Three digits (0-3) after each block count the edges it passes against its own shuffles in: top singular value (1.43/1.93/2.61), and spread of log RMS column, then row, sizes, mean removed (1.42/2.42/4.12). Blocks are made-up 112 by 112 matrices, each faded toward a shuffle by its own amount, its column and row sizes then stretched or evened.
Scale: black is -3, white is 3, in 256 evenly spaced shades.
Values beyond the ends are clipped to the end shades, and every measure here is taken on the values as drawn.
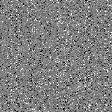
2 1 0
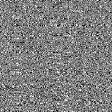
2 0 2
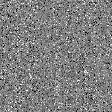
1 1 0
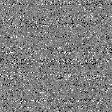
1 1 2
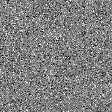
0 1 0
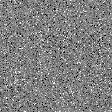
1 1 0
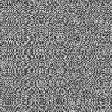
3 1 1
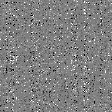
0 2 1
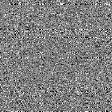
2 1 2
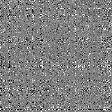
2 2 2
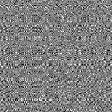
3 0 2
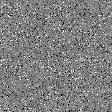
0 0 1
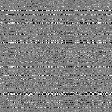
3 0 3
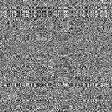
3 0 2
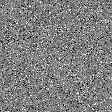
0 0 0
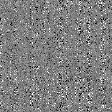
0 2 1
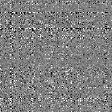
2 2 2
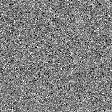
1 0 1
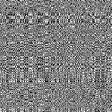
3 1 2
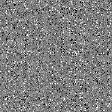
0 2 1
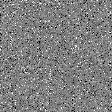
0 1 0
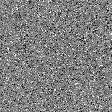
1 0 0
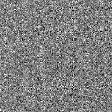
2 1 1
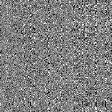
2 2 0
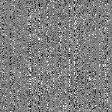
1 3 0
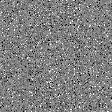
1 1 0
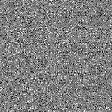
2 0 1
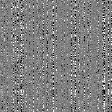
2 3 0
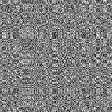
3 1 0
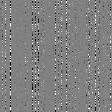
3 3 0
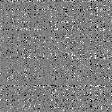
0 2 2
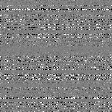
2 1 3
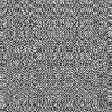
3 1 1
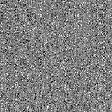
2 1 0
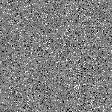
1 1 0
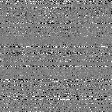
0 1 3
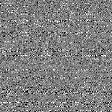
2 0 2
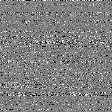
1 0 3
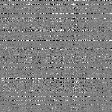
2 1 3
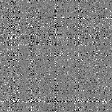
2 2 2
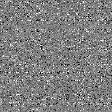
1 1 2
